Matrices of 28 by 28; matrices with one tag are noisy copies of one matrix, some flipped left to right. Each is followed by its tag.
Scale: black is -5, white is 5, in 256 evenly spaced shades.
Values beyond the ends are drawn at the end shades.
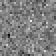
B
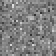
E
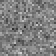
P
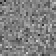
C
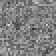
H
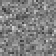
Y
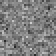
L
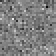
H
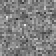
Y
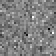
L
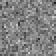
C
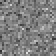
C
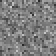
P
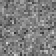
L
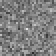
B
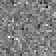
H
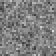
E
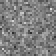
L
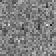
H
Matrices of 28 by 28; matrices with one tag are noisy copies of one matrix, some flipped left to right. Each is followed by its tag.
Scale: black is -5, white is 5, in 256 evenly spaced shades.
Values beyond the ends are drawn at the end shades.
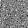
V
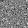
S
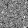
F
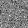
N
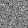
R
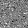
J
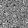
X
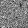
F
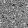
X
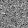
J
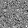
N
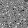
S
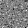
S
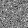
R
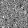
F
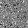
X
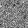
X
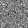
V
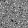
J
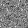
R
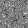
J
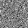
V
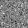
J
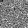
S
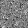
F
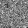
F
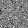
N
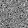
V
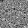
S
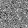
N
